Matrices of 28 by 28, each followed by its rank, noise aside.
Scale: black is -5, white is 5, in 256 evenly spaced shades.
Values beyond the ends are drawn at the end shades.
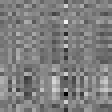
two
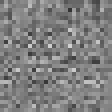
four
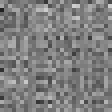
four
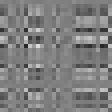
one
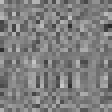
three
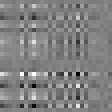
one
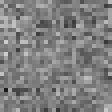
six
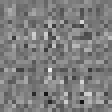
four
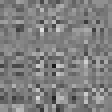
three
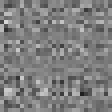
three
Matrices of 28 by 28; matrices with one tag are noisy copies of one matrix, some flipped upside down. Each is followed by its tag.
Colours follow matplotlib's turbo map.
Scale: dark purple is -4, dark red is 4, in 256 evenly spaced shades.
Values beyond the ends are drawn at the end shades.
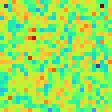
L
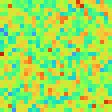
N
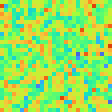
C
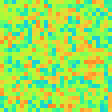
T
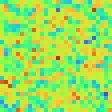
T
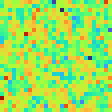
L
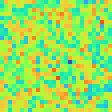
L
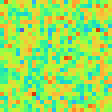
N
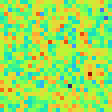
T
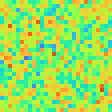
N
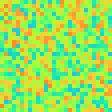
C
